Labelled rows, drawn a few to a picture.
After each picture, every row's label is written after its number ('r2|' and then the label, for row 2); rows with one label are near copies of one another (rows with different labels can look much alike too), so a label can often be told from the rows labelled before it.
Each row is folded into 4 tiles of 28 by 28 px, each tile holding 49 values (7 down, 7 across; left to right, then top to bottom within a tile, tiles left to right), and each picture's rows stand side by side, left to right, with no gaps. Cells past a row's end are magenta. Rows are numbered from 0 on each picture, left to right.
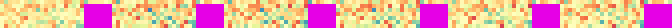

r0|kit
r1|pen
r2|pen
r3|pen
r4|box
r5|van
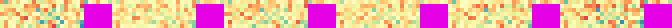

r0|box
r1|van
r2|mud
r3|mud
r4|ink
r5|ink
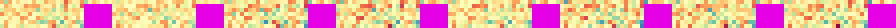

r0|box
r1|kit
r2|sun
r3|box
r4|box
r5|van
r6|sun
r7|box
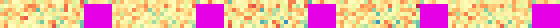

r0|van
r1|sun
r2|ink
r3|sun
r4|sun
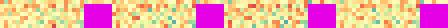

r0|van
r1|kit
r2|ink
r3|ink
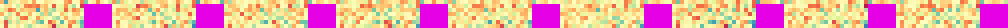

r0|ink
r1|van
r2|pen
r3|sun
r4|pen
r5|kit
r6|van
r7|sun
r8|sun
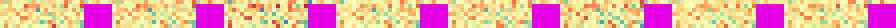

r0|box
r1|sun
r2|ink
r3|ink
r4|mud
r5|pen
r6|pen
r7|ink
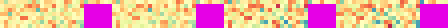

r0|kit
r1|ink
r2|ink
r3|box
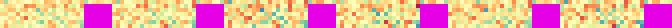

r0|pen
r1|sun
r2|mud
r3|sun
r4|kit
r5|box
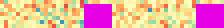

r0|pen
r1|kit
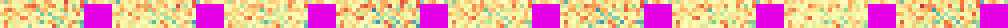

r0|van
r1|pen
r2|box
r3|kit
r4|mud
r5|mud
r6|ink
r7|kit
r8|mud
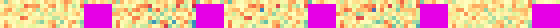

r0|van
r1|box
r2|ink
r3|kit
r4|pen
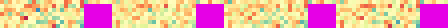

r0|kit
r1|ink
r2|mud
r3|ink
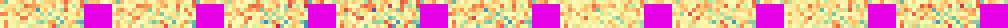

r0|mud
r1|van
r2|box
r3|kit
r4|mud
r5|pen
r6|pen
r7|mud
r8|pen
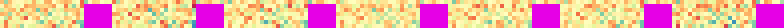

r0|pen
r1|sun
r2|box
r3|mud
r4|ink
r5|sun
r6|pen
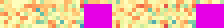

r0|sun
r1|ink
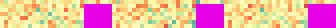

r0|mud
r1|van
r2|mud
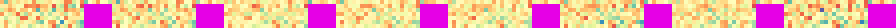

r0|ink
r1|ink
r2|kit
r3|mud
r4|mud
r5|pen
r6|sun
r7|mud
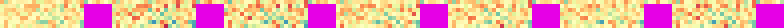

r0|box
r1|box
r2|pen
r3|van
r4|van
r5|ink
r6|van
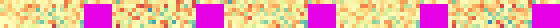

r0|box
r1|ink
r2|van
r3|ink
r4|pen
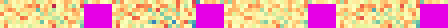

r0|ink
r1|van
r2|van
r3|van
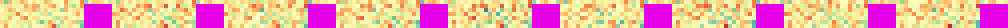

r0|van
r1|pen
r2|kit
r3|van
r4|mud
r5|sun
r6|van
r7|mud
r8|box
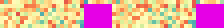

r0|sun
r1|van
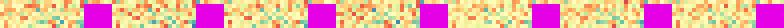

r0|kit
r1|van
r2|mud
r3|mud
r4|ink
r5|box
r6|ink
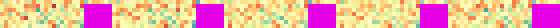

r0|kit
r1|van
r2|pen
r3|van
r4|kit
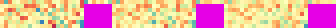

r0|van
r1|van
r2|van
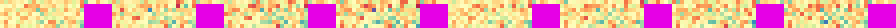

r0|sun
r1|kit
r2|kit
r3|kit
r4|box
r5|mud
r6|van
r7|pen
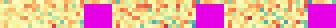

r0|van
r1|van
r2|van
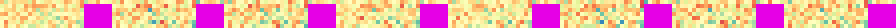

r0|mud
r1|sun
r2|sun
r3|pen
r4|sun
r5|sun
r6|ink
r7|pen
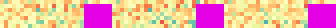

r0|ink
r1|pen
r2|sun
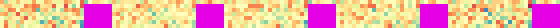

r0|pen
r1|sun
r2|van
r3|mud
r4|sun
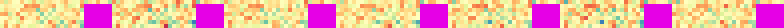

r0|sun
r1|box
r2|mud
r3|box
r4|van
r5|van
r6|sun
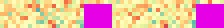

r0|kit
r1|box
